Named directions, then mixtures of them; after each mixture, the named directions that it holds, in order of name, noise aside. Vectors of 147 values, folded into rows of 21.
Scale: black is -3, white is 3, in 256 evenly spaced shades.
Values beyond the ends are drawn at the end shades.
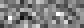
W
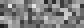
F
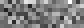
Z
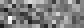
F, W, Z.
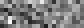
F, W, Z.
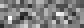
W.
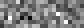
W.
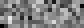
F, W.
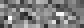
W.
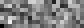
F, W, Z.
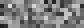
F.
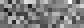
Z.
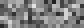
F.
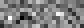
W.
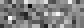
W, Z.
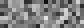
F, Z.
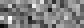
F, W, Z.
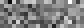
Z.
